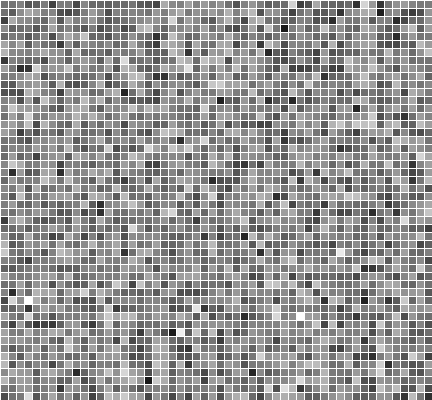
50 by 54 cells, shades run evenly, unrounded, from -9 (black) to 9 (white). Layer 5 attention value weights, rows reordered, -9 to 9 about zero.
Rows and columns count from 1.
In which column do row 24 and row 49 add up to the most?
34
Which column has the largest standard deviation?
4
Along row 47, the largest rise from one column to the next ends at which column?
33
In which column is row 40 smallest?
31
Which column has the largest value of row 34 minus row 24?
29
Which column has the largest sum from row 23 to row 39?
51
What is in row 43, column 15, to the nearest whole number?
-4
